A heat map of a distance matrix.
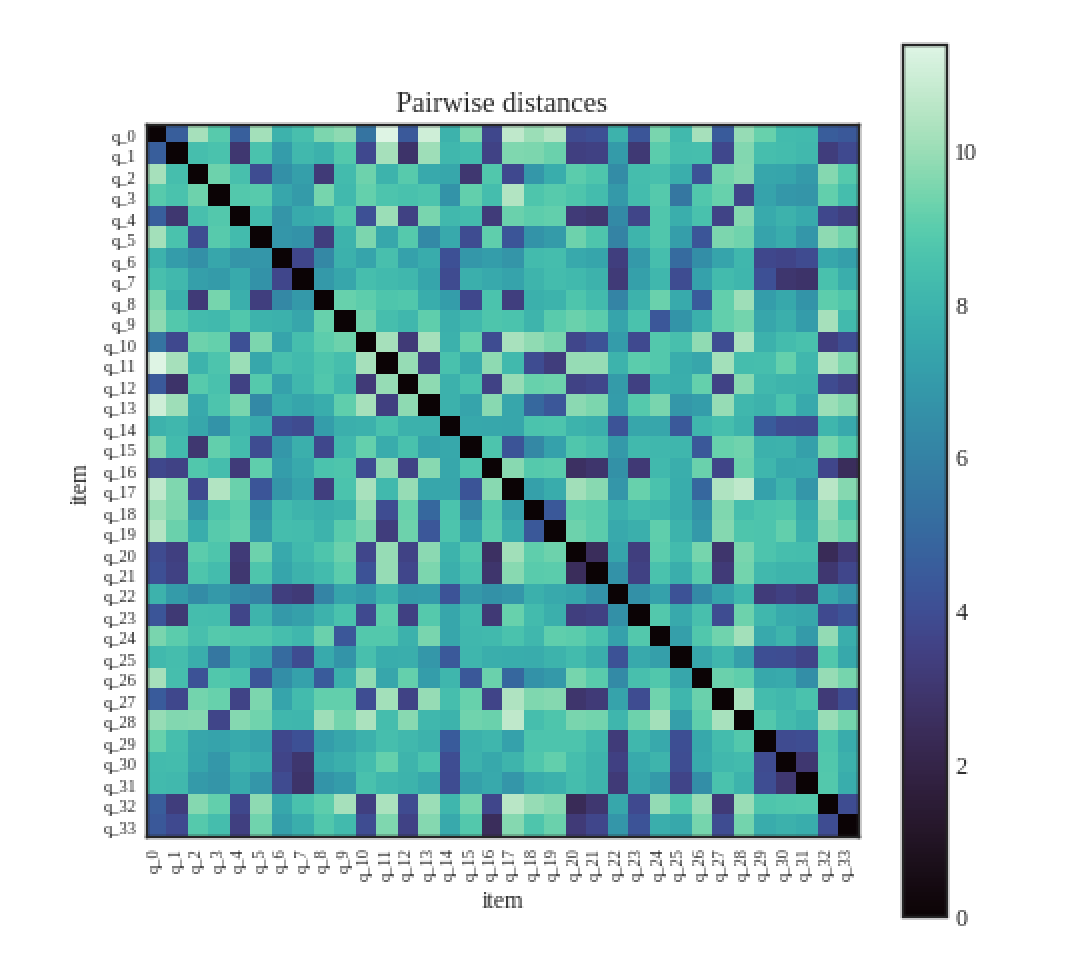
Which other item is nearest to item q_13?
q_11
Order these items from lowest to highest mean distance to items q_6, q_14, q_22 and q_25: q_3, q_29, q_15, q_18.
q_29, q_3, q_15, q_18
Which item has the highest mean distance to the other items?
q_28
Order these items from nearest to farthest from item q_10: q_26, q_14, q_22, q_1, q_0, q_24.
q_1, q_0, q_22, q_14, q_24, q_26
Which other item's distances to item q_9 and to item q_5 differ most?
q_8
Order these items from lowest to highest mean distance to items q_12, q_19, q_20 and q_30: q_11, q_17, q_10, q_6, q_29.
q_10, q_6, q_29, q_11, q_17
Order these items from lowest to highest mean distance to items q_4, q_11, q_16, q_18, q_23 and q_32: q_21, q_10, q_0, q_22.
q_21, q_10, q_0, q_22
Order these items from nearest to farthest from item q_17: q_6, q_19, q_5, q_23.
q_5, q_6, q_19, q_23
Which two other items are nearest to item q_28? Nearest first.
q_3, q_25
